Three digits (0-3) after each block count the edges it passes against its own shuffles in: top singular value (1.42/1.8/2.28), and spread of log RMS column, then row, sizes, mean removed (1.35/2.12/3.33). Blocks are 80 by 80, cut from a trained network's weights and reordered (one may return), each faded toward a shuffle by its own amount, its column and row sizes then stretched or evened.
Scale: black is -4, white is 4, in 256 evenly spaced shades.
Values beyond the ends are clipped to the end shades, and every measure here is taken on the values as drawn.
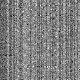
3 0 1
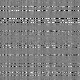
3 0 3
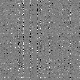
1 2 1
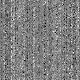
2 2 0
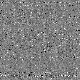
0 0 2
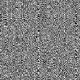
2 2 0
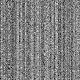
3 2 0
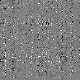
0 2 2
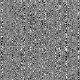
1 3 0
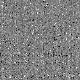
0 1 1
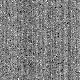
2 0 0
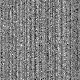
3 2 0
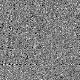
1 1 1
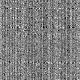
3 0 2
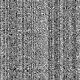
3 0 1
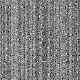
3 0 1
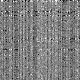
3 1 2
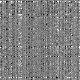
3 2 2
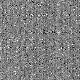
1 0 1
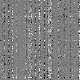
2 3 1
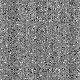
1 0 1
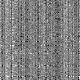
3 2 2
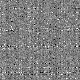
1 0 2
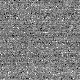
1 0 1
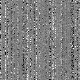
2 3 0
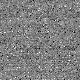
0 0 1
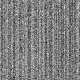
3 1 0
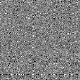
2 1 2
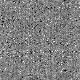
0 0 1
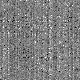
2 1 1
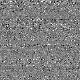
0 0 2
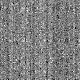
2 0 1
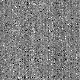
1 1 1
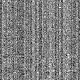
3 1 0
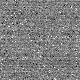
1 0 0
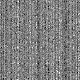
3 2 1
